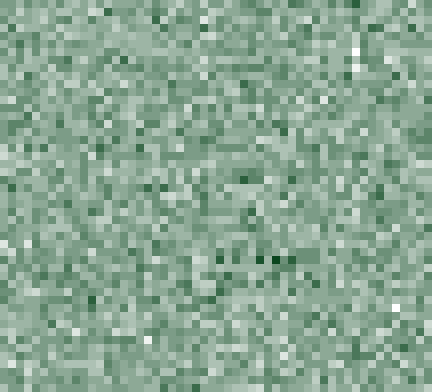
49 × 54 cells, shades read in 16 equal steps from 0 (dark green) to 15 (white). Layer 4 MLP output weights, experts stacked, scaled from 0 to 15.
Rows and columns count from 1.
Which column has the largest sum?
43
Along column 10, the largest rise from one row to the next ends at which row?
42
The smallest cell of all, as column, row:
35, 33
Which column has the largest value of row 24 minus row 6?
24
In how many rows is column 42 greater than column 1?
20
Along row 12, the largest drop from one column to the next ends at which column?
14
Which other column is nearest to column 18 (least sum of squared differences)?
6
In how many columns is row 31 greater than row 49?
21
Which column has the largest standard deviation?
45
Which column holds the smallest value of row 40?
40
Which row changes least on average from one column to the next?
30
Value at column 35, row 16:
4
